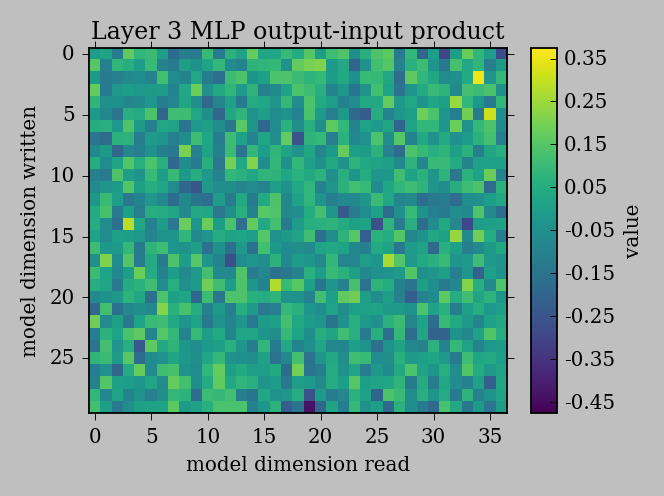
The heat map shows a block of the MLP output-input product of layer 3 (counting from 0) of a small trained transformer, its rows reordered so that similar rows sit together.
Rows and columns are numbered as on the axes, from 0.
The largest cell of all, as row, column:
2, 34
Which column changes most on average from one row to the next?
32
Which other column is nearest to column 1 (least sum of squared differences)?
21
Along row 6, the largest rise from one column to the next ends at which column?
13
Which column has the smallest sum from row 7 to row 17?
11
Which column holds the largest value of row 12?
16
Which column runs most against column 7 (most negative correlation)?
19
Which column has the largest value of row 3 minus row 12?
9
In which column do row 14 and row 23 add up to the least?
33
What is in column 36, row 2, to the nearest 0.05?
0.1
